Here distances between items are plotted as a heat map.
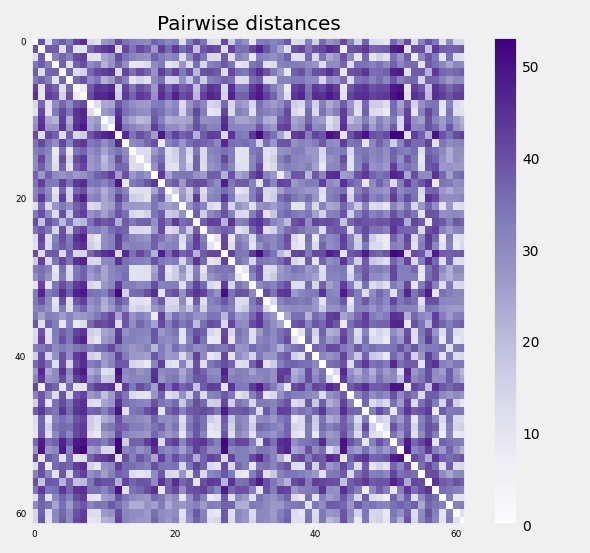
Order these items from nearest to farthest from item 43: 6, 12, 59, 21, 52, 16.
52, 21, 16, 59, 6, 12
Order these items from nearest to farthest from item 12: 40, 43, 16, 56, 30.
56, 30, 16, 40, 43
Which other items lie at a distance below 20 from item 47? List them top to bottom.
13, 18, 32, 51, 57
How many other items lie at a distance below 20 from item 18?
5
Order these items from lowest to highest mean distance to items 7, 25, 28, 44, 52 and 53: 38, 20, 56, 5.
38, 56, 5, 20
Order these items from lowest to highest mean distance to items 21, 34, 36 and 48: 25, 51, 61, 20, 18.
61, 25, 20, 18, 51
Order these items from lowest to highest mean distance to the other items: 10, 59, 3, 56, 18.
3, 10, 59, 18, 56
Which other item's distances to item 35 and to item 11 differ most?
17
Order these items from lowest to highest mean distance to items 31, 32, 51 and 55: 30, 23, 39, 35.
30, 39, 35, 23
